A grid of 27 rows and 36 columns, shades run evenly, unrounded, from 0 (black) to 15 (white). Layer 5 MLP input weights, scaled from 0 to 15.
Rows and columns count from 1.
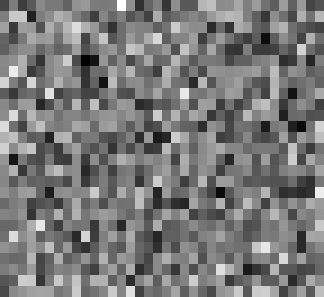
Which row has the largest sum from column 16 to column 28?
9
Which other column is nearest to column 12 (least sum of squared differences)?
22
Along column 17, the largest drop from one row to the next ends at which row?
14
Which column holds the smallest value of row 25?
28
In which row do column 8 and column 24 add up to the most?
13
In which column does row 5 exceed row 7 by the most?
21
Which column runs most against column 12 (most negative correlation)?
23
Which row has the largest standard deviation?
18
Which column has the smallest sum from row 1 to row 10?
10
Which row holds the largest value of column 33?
15
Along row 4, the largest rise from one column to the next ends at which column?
35
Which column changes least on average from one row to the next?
27
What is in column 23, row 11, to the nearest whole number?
9
